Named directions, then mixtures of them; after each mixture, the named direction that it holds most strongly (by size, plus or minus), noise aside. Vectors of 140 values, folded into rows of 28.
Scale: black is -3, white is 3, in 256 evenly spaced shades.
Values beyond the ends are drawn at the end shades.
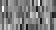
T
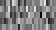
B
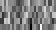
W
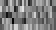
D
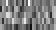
D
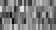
D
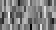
W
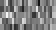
D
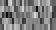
D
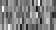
T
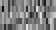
T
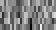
W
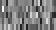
T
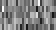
T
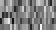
W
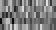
D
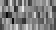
D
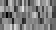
D
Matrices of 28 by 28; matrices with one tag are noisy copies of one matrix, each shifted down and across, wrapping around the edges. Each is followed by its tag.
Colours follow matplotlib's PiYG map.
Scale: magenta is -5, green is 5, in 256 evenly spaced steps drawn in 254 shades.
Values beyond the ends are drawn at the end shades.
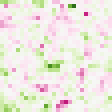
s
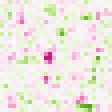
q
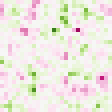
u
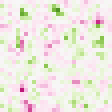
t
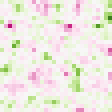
u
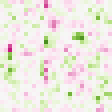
t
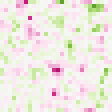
q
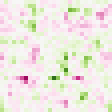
u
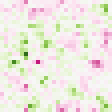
u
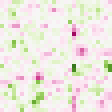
t
